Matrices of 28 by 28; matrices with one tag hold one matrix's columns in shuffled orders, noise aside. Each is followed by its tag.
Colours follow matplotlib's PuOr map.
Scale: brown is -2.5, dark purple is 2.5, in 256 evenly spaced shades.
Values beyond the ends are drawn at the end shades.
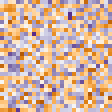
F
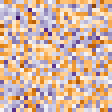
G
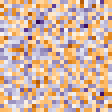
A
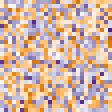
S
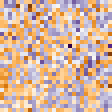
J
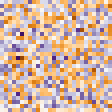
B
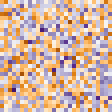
S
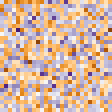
G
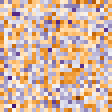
A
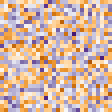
G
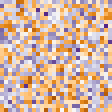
F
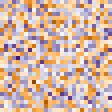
B
